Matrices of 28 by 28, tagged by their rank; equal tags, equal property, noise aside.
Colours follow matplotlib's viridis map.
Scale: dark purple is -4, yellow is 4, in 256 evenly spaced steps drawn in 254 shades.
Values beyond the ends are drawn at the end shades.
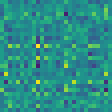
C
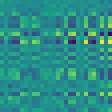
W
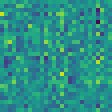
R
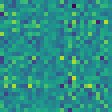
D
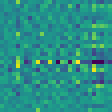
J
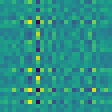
W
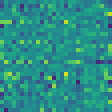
D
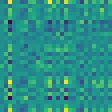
W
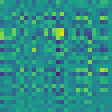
J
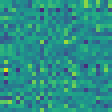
R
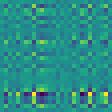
W
